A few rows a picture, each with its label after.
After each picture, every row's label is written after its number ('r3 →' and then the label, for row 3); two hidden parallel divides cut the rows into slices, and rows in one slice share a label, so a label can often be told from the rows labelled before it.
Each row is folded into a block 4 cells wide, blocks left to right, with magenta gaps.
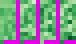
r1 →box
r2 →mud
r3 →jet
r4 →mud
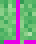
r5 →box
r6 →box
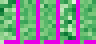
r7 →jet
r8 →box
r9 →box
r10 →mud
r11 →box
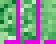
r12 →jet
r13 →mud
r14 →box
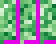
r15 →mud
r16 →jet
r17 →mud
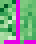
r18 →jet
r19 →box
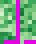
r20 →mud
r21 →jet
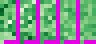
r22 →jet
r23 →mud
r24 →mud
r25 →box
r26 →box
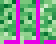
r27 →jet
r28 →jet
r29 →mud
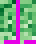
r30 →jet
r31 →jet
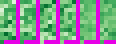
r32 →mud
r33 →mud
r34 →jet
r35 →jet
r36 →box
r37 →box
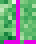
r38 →mud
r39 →box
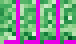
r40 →jet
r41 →mud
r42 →mud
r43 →mud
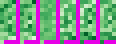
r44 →jet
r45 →jet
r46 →box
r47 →mud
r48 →mud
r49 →mud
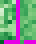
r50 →mud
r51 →box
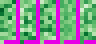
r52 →jet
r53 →mud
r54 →jet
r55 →box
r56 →mud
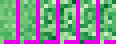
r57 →box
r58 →box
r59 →mud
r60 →jet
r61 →mud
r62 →jet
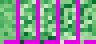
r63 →box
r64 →mud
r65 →mud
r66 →jet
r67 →jet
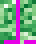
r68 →mud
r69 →jet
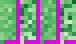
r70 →box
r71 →jet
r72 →box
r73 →jet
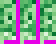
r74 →jet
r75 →jet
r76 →jet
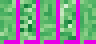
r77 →box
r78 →jet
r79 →box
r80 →mud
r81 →box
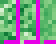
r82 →mud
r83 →jet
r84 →box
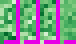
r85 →mud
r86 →jet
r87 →jet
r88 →box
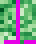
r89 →jet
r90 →mud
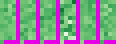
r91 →box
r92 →box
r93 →box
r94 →jet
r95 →box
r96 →box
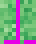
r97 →box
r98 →box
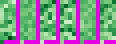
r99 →mud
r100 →box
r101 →jet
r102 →jet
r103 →box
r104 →jet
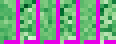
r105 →box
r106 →jet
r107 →box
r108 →jet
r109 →box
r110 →jet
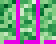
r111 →jet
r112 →mud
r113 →jet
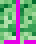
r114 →jet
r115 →jet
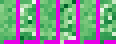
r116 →box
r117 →mud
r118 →box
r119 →jet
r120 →box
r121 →mud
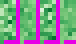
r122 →mud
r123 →box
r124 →mud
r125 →box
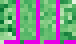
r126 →jet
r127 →box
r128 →box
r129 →mud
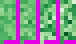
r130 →box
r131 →box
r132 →jet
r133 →mud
